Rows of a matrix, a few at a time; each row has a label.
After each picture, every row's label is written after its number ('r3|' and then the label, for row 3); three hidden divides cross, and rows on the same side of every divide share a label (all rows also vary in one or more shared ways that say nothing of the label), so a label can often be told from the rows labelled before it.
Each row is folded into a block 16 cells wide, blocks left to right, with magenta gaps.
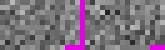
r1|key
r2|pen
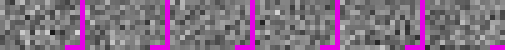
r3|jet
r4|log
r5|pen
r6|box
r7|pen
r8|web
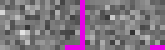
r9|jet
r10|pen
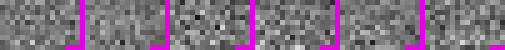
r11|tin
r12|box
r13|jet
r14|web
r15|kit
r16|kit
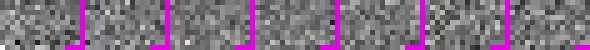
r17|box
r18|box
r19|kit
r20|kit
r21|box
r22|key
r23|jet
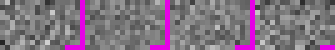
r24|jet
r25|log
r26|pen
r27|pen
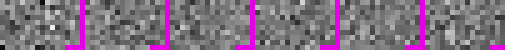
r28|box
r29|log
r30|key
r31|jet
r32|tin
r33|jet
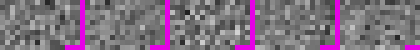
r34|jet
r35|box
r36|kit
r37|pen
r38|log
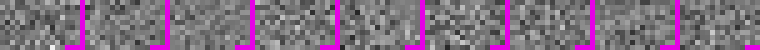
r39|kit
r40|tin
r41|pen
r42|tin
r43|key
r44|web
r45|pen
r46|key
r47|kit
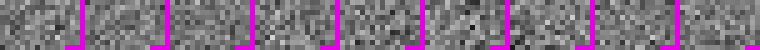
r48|pen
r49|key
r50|tin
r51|jet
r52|pen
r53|jet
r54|box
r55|pen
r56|key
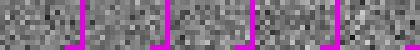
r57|tin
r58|pen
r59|web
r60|kit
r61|jet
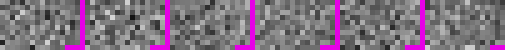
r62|tin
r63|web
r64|key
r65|jet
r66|log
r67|pen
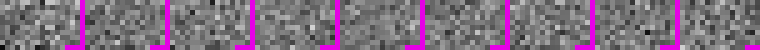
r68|pen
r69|box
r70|box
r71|jet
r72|box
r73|kit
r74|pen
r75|pen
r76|web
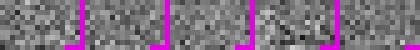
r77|jet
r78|jet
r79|key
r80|web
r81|jet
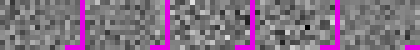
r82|key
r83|jet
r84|tin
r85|web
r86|pen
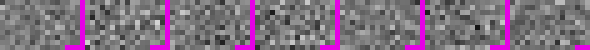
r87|log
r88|web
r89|log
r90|tin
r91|pen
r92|key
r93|key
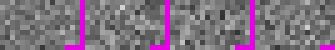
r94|log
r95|box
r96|box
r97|pen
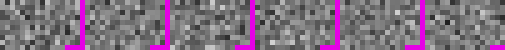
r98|kit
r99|tin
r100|web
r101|tin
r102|key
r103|web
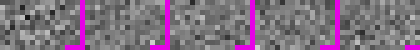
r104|log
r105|kit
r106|box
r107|key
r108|key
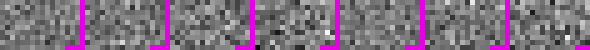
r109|key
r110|pen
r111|key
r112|key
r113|pen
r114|jet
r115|pen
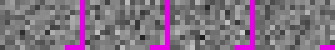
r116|key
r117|log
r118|jet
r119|web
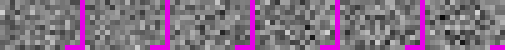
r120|box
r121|tin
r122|tin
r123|log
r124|web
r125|box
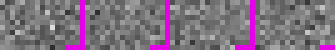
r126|pen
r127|web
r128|key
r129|log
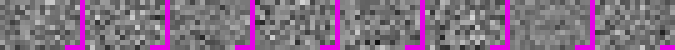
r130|pen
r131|box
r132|box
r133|pen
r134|pen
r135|box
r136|log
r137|tin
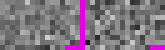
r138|jet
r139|log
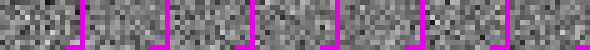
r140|log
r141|web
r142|web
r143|key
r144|web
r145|jet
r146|key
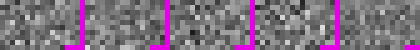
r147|kit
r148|tin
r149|web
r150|pen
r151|log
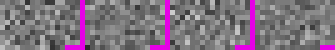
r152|key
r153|box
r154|tin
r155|jet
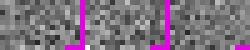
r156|log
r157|pen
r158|key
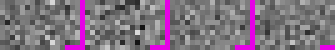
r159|pen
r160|log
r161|kit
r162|pen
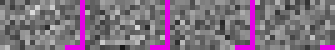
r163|key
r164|pen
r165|jet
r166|tin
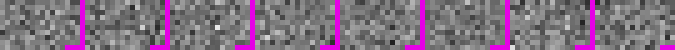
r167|web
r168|tin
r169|pen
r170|tin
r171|log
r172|web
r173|tin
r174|key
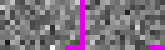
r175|kit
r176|pen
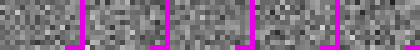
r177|log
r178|jet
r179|box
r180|pen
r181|kit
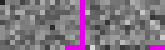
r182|key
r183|key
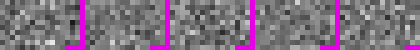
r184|web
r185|jet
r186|pen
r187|web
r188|pen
